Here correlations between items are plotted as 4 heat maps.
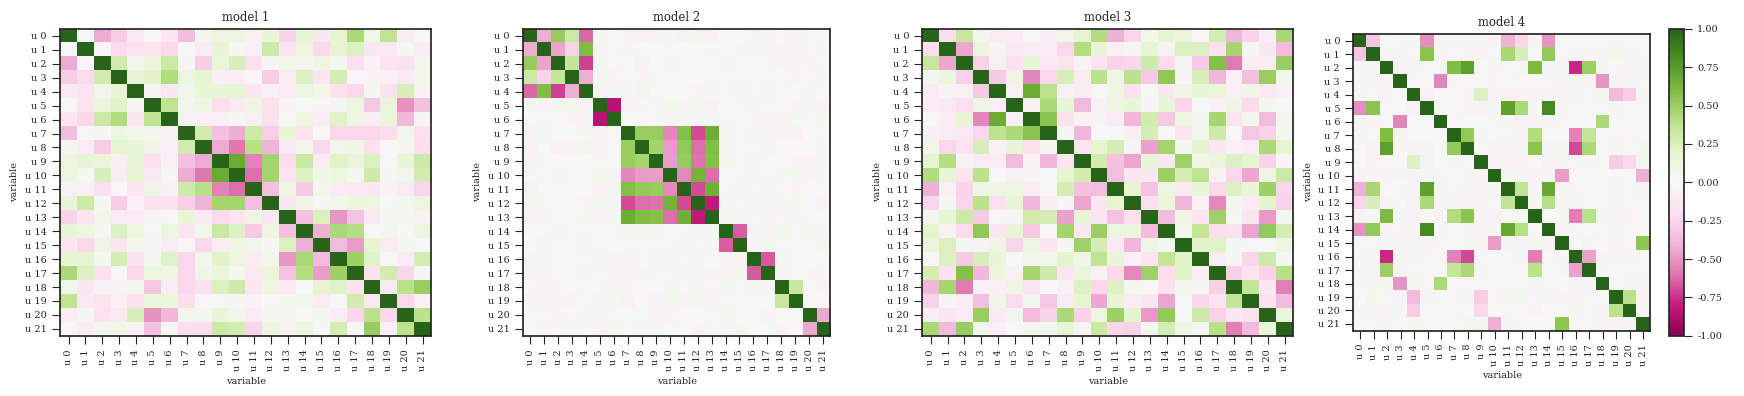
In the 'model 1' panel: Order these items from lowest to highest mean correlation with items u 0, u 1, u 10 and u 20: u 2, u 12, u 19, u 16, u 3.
u 3, u 2, u 19, u 16, u 12
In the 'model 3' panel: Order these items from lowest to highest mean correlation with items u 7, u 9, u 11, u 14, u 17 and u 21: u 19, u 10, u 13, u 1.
u 19, u 1, u 13, u 10
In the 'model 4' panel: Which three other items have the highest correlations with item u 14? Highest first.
u 5, u 11, u 1
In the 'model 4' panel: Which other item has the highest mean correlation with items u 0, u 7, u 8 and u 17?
u 2
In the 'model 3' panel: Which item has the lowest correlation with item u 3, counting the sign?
u 6
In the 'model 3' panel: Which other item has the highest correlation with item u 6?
u 4
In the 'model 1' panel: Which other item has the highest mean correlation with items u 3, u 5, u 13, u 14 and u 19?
u 6
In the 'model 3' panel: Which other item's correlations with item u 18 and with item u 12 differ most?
u 9
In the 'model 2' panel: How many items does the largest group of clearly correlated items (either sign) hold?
7
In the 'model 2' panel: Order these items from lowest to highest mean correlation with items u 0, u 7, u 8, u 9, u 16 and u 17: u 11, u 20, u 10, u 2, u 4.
u 10, u 4, u 20, u 2, u 11
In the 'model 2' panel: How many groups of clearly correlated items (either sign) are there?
7
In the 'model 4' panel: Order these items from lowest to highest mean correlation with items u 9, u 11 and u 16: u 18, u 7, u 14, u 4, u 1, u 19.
u 7, u 19, u 18, u 4, u 1, u 14
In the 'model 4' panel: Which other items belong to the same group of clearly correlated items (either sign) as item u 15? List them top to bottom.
u 10, u 21
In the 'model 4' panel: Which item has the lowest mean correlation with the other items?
u 16
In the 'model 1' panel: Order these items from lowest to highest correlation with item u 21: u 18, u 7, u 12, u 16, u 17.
u 7, u 17, u 12, u 16, u 18
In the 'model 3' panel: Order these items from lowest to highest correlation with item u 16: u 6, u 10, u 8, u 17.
u 17, u 6, u 8, u 10
